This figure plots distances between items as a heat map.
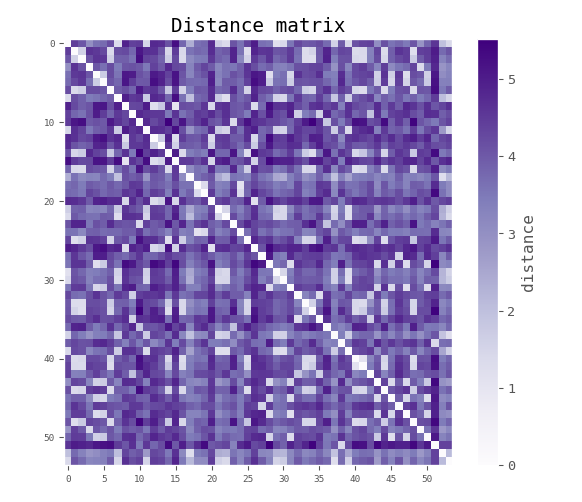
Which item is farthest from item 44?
10
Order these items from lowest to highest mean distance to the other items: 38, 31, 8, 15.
31, 38, 8, 15
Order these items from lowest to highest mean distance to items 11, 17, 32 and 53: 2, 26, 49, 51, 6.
49, 2, 6, 51, 26
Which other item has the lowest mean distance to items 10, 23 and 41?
36
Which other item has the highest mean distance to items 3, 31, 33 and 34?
51
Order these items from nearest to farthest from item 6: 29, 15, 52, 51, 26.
52, 29, 15, 26, 51
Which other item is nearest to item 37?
53
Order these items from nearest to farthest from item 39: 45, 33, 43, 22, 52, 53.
22, 53, 52, 43, 45, 33
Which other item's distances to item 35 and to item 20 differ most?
26
